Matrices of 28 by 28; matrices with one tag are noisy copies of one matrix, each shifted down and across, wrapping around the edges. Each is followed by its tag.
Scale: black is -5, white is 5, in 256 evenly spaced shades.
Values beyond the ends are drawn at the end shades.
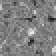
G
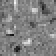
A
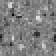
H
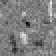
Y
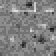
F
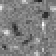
A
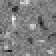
A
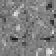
G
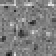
F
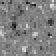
H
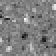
H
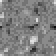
G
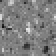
H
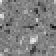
G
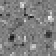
H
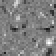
G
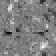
G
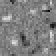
A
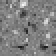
G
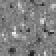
H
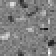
A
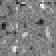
H
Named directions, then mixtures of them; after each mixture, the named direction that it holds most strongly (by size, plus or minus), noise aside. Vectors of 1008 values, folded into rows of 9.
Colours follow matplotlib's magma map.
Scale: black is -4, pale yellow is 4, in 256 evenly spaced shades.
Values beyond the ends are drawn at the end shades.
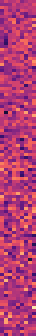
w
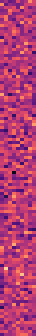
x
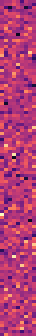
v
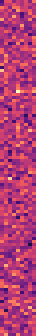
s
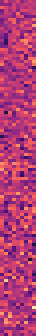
w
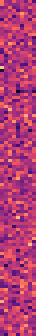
s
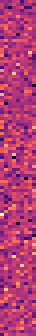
v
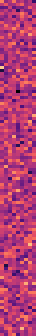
s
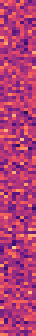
x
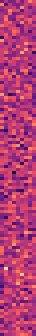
x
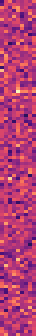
s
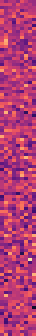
w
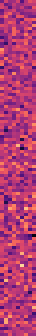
w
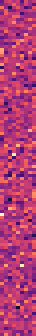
v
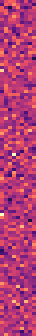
v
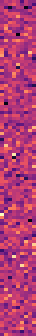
v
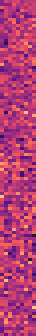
w
